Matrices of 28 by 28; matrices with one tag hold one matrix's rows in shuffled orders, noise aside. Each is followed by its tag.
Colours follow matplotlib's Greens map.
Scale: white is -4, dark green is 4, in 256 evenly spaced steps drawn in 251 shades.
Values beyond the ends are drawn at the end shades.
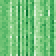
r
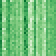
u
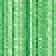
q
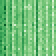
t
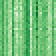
q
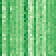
u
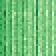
t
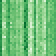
u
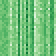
r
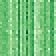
r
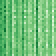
t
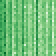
t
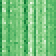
u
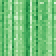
q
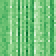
r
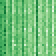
t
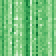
q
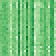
r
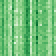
q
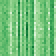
r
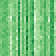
r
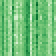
q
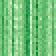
q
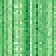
q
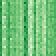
u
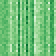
r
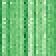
u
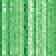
u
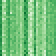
u
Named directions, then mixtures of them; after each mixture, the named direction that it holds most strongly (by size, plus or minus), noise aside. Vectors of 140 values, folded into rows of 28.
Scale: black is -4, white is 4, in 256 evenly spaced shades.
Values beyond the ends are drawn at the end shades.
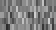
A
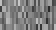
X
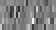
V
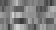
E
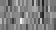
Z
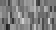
A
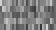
X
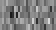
V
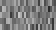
X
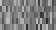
X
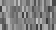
X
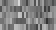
X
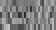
A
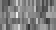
E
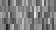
A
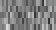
A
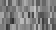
A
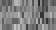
Z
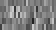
V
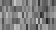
X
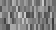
A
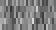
V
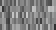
X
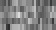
E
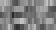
E
